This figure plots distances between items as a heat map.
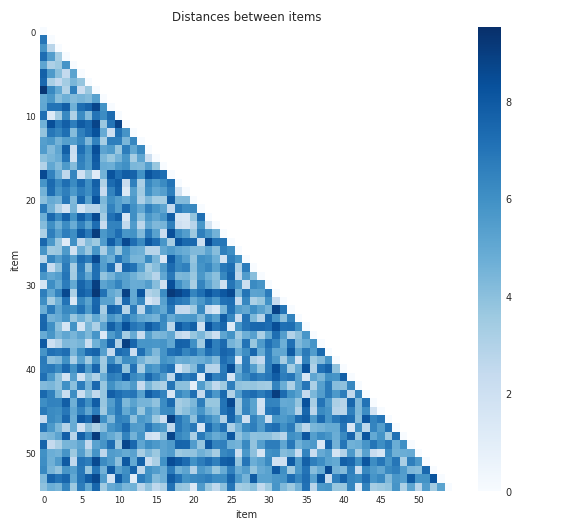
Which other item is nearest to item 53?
12
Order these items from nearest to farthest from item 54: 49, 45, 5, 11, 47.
45, 11, 49, 47, 5
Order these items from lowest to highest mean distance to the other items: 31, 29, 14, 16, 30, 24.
29, 16, 14, 30, 24, 31
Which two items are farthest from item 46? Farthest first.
7, 17
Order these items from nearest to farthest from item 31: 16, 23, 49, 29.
29, 16, 49, 23
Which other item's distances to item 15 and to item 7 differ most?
48
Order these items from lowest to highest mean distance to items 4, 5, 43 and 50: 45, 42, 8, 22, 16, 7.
8, 7, 45, 42, 16, 22
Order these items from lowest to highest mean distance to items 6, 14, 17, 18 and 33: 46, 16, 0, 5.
5, 16, 0, 46
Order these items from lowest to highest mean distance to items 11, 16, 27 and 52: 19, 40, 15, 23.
23, 19, 15, 40
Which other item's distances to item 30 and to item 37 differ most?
0
